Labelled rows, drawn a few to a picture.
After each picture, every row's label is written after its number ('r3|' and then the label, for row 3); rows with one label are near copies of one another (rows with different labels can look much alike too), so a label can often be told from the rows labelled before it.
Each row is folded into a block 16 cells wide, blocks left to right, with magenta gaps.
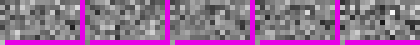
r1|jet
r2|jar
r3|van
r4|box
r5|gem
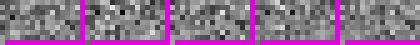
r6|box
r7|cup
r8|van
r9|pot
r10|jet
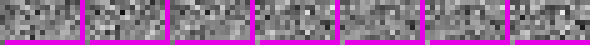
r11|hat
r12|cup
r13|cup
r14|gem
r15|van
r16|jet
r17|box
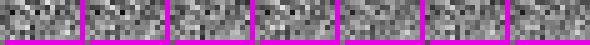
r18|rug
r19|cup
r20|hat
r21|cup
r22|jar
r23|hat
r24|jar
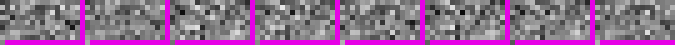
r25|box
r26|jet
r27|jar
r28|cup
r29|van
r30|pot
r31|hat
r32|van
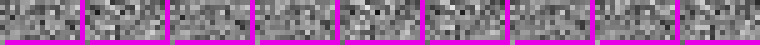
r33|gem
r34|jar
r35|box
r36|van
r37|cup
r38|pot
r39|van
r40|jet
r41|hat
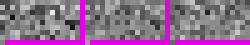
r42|box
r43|jet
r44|cup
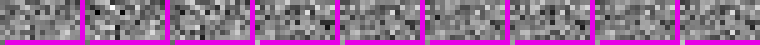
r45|hat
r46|jar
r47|rug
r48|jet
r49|gem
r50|box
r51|jet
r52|box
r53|van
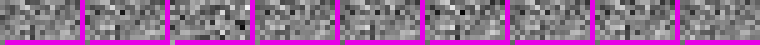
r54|hat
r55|pot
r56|van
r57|cup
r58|pot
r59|pot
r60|pot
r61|hat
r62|cup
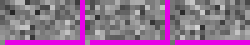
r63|jar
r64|box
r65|rug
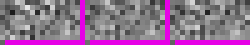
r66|rug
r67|hat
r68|hat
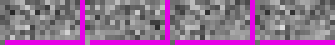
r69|rug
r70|van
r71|hat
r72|pot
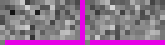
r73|jar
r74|pot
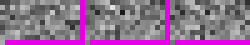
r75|box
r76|cup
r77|hat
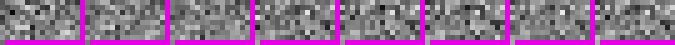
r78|jar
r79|pot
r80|hat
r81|van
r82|gem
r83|gem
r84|gem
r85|gem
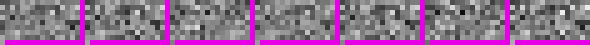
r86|box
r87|van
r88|pot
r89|van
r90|box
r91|cup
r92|gem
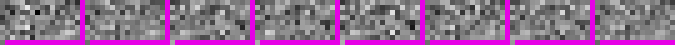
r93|pot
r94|pot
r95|van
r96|jet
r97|van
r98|rug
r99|gem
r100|pot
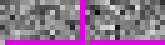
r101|van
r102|jar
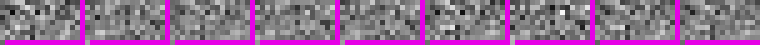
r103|cup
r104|jet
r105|rug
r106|gem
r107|gem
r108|pot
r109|gem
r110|jar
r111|jar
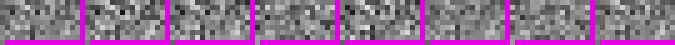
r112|cup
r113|cup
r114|hat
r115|box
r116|rug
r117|hat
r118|box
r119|cup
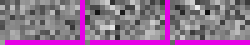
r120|jet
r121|jar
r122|cup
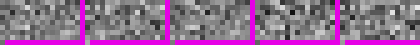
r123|pot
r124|jet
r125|pot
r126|hat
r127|box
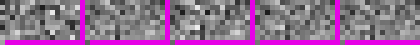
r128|gem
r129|hat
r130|pot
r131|jar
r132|hat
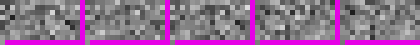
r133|box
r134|gem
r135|box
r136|rug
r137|jar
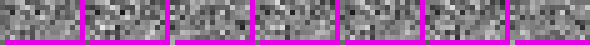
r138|cup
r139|cup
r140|van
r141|pot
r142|rug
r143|hat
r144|jet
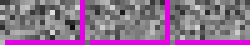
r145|van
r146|cup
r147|rug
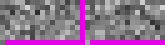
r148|cup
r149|jet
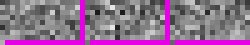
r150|van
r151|pot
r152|hat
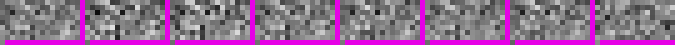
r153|jar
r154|jar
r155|rug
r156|jar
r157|cup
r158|hat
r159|cup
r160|gem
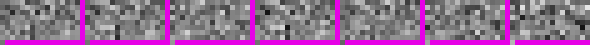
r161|rug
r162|jar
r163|gem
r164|jar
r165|rug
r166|van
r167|jet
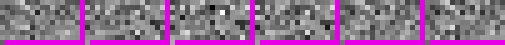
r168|pot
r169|van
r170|gem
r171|van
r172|cup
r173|rug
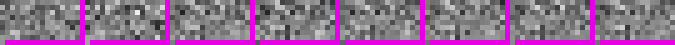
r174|box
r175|gem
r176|rug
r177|hat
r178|cup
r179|hat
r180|rug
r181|pot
